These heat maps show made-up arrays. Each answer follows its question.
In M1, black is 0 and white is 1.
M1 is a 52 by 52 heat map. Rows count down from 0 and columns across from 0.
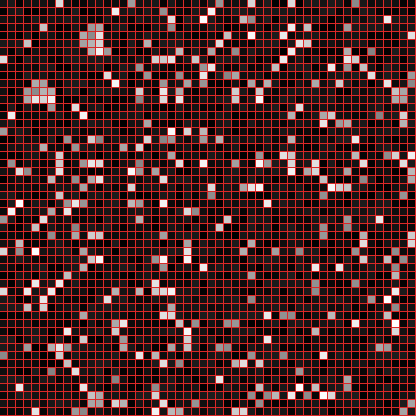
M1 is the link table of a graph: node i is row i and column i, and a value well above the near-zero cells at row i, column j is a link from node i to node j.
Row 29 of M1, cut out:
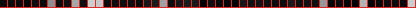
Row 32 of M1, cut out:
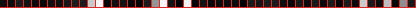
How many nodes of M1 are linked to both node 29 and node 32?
4
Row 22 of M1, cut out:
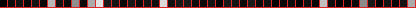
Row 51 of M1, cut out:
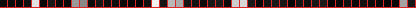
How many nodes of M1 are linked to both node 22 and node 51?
1
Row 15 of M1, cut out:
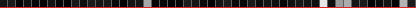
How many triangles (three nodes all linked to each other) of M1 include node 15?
0
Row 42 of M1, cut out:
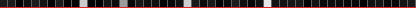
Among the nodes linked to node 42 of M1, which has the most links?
node 10
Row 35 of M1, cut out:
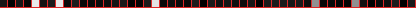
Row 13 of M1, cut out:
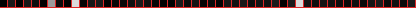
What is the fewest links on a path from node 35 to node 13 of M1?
4
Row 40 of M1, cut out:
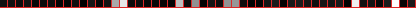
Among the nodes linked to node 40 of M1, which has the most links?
node 49
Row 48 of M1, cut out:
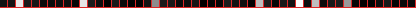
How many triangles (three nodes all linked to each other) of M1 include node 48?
2
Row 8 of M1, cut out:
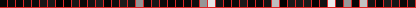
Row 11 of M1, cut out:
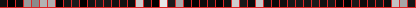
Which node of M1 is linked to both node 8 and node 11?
node 17
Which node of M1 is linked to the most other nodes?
node 20
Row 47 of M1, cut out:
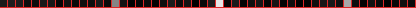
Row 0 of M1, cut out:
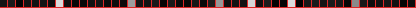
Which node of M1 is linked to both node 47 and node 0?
node 27
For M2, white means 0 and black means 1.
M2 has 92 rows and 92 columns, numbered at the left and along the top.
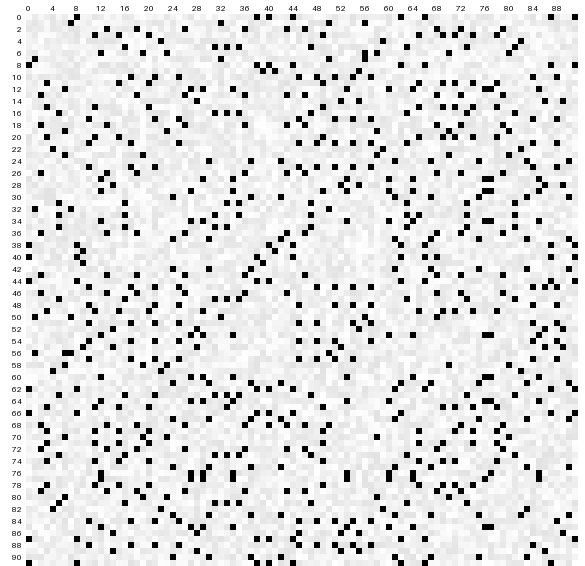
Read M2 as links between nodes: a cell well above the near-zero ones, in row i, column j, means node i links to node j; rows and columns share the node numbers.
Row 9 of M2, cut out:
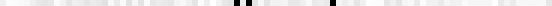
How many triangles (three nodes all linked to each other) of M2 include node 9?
1
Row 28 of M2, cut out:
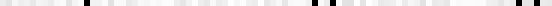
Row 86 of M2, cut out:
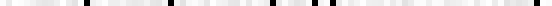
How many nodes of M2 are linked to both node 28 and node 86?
4
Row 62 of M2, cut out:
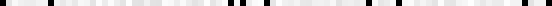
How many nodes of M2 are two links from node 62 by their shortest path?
9
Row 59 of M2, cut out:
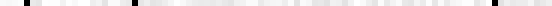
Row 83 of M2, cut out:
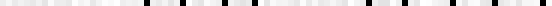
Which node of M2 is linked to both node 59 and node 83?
node 82
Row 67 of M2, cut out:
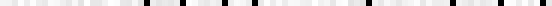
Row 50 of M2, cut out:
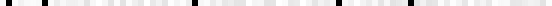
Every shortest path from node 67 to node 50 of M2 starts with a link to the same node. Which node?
node 61
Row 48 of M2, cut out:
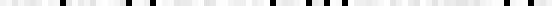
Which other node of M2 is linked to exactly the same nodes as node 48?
node 17
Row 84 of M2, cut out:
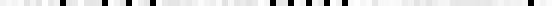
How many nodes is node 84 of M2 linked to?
10
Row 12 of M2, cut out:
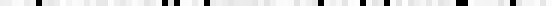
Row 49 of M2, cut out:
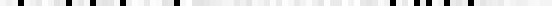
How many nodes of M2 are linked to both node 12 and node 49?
1
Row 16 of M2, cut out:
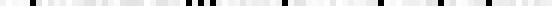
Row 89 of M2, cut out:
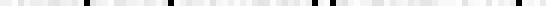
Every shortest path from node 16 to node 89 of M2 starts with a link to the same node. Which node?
node 63
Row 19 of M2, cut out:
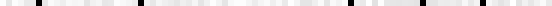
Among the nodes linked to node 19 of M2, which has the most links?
node 6
